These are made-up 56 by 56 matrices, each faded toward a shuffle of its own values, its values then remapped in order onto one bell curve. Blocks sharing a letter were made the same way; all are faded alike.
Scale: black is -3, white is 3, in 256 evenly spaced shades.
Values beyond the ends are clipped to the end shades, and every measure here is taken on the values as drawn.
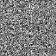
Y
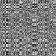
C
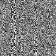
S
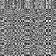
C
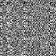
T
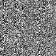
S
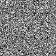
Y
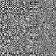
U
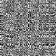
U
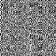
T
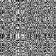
U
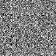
Y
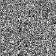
Y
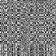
C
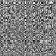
U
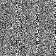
S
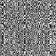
U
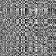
C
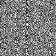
S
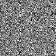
Y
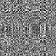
U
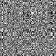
T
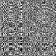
U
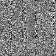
S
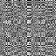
C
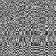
C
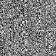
S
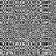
C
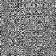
T
